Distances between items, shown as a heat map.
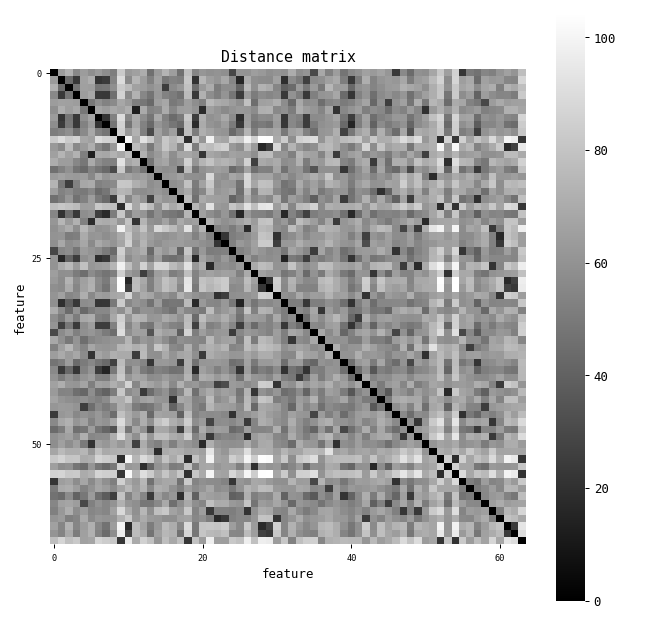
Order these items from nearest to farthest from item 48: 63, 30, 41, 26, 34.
34, 41, 26, 30, 63
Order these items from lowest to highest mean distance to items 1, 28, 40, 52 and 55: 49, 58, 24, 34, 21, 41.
34, 24, 41, 58, 49, 21
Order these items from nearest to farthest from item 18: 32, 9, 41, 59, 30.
9, 32, 30, 41, 59
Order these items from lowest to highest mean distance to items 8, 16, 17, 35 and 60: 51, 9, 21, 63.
21, 51, 63, 9
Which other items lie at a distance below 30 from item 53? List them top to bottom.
12, 27, 43
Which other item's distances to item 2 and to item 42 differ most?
15
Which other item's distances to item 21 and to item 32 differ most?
26
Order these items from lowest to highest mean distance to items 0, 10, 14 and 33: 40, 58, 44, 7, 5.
40, 7, 58, 5, 44
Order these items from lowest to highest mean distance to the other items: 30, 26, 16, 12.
16, 30, 12, 26
